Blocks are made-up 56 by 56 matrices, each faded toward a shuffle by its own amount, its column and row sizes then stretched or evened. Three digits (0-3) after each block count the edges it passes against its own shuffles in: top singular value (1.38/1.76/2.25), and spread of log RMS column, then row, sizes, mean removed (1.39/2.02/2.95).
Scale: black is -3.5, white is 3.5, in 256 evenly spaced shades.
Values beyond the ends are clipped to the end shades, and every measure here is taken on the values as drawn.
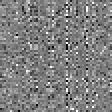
3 2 0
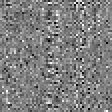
2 2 0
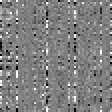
3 3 0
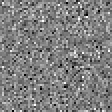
1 1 0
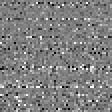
0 0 3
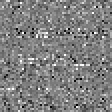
0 1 2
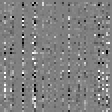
2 3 2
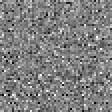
1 0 1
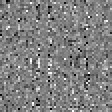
1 2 0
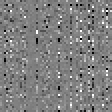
0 3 1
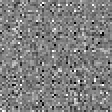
2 2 1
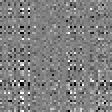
3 3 2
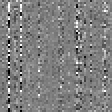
2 3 0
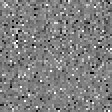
1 0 0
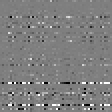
3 1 3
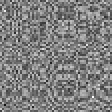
3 0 0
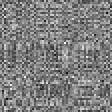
3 1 0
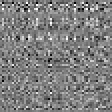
3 2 3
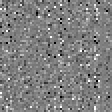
0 2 1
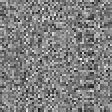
2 1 0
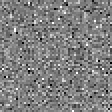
2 0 0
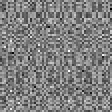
3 0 0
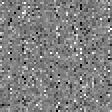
0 2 0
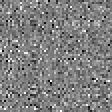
2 0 1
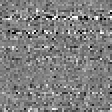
0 1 3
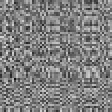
3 2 1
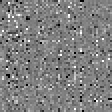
1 2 1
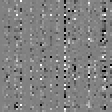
2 3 1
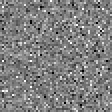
0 1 0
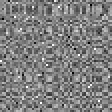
3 0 0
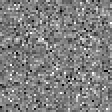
1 0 0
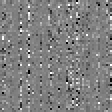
1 3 0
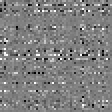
1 2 3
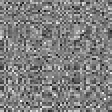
3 0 2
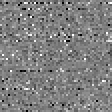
1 0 2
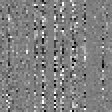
2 3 0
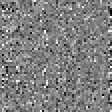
1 2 0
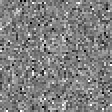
1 1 0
